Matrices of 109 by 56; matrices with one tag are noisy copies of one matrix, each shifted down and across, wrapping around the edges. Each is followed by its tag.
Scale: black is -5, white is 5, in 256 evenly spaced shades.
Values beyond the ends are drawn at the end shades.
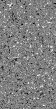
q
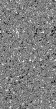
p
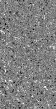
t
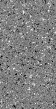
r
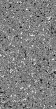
q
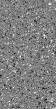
r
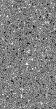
r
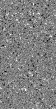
t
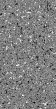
q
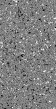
q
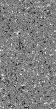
q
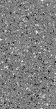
r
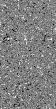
p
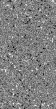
t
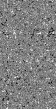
p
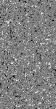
q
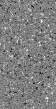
r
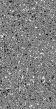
q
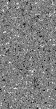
q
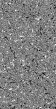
q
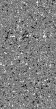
p
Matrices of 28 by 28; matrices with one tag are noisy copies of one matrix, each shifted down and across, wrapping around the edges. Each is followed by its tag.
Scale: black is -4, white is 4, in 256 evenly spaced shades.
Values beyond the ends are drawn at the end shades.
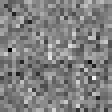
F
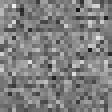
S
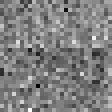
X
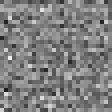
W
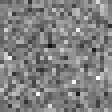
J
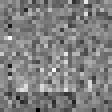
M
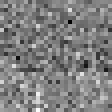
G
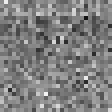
X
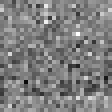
G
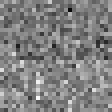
G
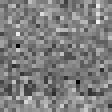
G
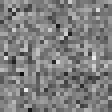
F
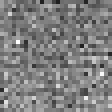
S
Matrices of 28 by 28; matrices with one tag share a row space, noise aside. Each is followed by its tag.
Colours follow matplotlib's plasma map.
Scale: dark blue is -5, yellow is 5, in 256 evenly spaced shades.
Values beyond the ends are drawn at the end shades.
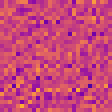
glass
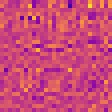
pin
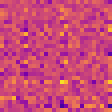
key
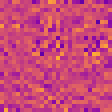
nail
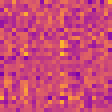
key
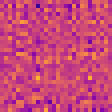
glass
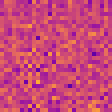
pin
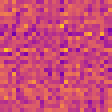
key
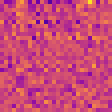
glass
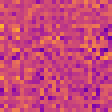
nail
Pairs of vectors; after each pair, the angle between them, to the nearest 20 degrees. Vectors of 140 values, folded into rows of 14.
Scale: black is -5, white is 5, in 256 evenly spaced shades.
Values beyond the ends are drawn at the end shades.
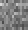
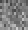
80 degrees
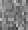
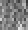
60 degrees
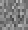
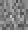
160 degrees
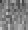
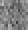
80 degrees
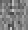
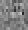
100 degrees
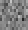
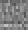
100 degrees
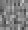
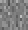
100 degrees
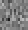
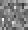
100 degrees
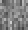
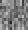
160 degrees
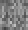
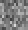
40 degrees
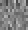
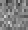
40 degrees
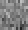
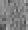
60 degrees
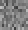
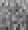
100 degrees
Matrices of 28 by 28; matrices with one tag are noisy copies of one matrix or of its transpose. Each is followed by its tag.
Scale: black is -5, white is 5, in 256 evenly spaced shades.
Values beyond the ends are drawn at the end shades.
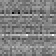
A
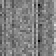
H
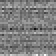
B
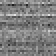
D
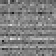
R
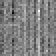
R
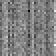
B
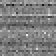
D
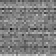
B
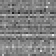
A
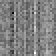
A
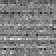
R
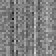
A
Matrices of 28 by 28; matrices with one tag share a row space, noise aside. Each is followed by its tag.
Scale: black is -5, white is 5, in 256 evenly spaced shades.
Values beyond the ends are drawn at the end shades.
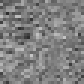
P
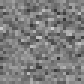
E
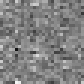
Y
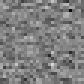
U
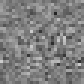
E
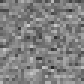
E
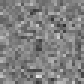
E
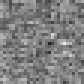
U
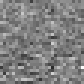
U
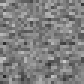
U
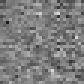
E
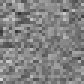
P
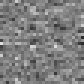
Y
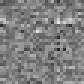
E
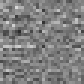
P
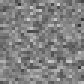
E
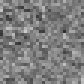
P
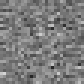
E
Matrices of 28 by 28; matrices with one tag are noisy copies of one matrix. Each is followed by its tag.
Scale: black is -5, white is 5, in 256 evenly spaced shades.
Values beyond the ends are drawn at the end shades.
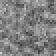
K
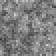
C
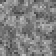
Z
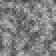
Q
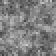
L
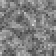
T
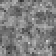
Z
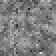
L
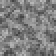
T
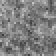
K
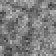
C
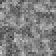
Z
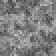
L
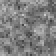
K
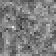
Q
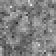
C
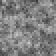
L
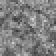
T
